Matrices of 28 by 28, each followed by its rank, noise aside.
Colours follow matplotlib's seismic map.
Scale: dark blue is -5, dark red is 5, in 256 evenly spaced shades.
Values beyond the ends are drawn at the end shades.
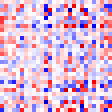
four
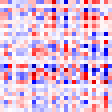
two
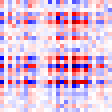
one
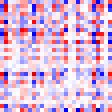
two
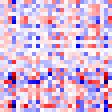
three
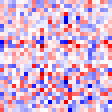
four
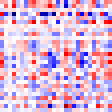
three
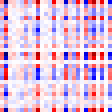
one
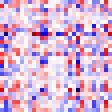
three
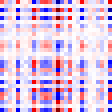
one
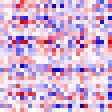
three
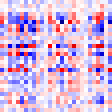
two
